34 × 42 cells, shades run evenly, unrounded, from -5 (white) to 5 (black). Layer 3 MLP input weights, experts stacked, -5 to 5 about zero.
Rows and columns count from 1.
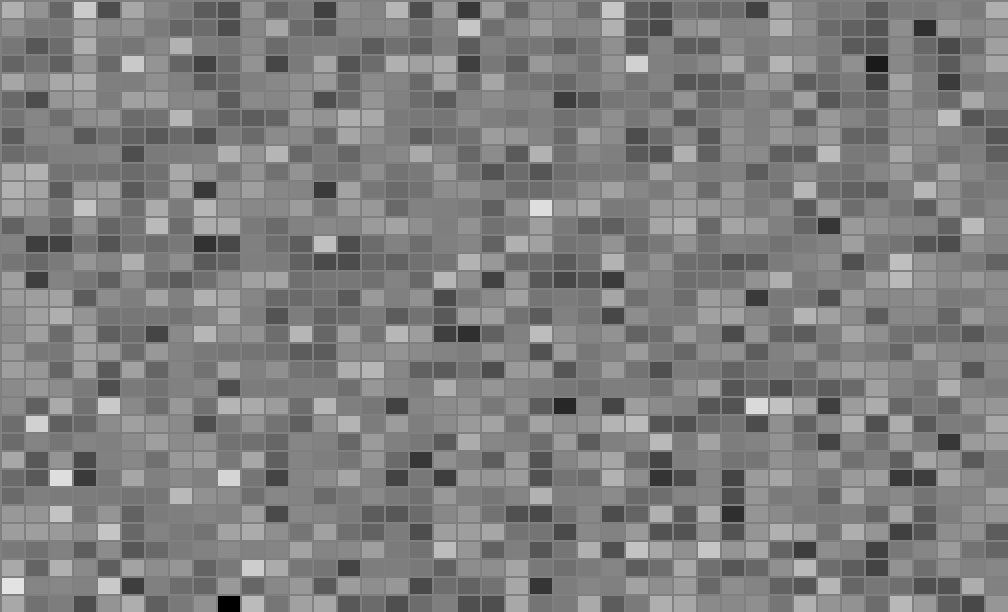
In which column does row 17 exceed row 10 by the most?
19
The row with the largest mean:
14
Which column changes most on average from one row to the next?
23
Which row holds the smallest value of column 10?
27
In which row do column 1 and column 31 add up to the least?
33
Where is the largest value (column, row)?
10, 34
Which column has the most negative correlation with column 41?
25
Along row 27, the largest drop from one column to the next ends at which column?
3
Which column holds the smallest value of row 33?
1
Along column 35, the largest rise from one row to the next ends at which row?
13
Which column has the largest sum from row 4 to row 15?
37
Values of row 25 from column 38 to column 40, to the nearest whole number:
-1 0 3
